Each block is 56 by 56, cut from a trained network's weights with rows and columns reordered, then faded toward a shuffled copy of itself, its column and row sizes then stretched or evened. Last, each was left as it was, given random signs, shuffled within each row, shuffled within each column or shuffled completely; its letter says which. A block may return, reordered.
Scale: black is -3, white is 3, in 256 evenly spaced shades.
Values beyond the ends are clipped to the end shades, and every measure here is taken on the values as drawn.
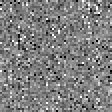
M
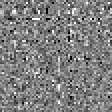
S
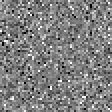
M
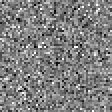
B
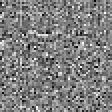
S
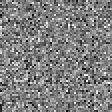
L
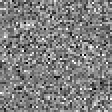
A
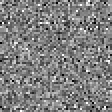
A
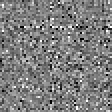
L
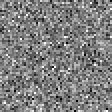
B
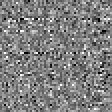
S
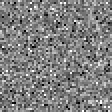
B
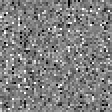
M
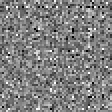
S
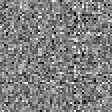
S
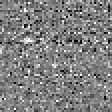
S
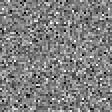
B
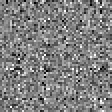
S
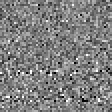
A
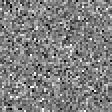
B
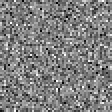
B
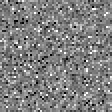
B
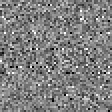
A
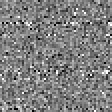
A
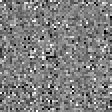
L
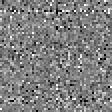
L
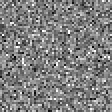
B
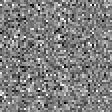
S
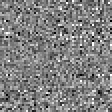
L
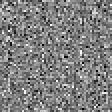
M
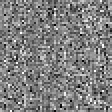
M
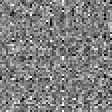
S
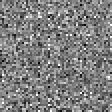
L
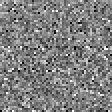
A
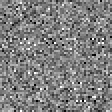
A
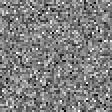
B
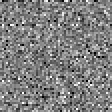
A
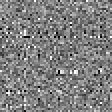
S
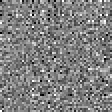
S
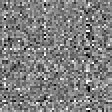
S
